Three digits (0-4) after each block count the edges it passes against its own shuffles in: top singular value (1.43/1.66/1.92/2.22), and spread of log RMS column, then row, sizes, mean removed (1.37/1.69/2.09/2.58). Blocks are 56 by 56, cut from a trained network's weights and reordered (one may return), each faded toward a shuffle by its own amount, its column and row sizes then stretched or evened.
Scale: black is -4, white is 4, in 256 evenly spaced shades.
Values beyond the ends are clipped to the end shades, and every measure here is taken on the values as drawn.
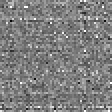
1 2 2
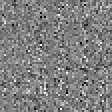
0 4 0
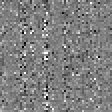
0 4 1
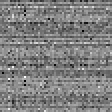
4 1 1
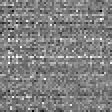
3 2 2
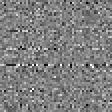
3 1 3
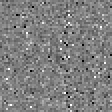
0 1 1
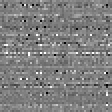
2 0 4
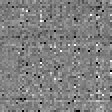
0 3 2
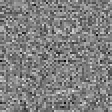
2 0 1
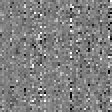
1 4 0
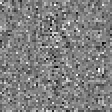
1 3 0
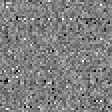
1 0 1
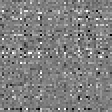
1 3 4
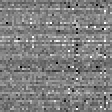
3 1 2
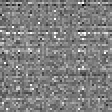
3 3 2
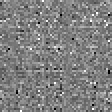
0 3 1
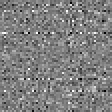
3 3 3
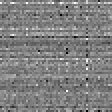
4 2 3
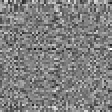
3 2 2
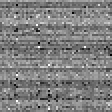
4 1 1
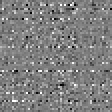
2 3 4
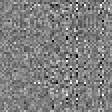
4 3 0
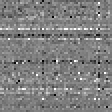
3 1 4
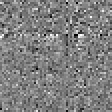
2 3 2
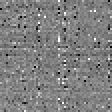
0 2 0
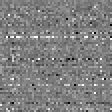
1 1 4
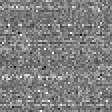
1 0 3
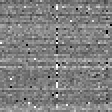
3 1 0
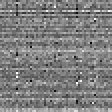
4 1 2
